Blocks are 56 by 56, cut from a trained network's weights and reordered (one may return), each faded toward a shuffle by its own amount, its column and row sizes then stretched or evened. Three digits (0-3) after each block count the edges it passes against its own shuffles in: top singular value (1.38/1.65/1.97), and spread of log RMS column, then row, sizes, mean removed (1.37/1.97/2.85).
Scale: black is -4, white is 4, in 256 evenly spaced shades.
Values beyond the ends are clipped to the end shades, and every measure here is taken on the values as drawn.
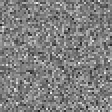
1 0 0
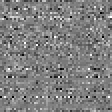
0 1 3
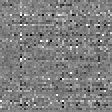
1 1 2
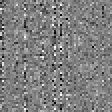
0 3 0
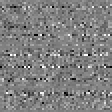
0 0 3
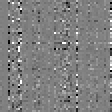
2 3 1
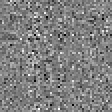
1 2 1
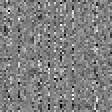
0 3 0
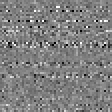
0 1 3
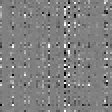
3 3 2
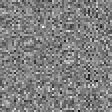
2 2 0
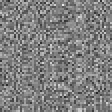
3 1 0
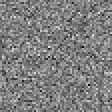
1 0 0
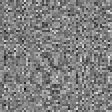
3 2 0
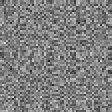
3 0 0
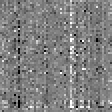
3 2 1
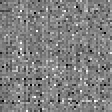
1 0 1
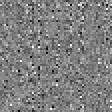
1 2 0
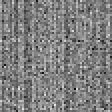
3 0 1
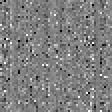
0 2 0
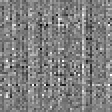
3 1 2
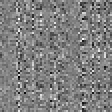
3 3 0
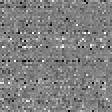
1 0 2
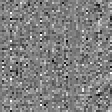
0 3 0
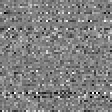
0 0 3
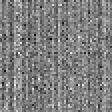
3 1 1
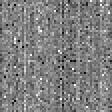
2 1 0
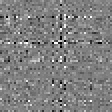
3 2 3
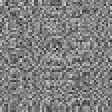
3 1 0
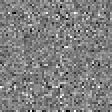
1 1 2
